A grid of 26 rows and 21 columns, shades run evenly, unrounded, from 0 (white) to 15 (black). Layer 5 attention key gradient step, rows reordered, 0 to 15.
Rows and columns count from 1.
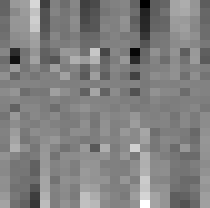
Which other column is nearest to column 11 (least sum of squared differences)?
21
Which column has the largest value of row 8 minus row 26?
15
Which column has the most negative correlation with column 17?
4
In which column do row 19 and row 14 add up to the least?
14
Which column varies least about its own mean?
12
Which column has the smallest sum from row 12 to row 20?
2
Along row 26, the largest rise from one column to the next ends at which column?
16
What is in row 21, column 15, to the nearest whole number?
5
